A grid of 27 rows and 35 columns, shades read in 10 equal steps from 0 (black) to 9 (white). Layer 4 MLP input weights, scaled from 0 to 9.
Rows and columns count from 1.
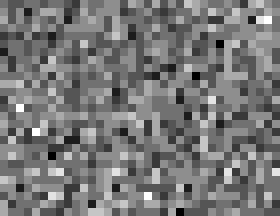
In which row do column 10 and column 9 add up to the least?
18
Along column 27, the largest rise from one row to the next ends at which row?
4
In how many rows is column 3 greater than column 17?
12
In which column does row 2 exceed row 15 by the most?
30
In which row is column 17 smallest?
5
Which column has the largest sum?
29
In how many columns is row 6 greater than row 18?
16
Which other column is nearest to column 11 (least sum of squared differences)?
13
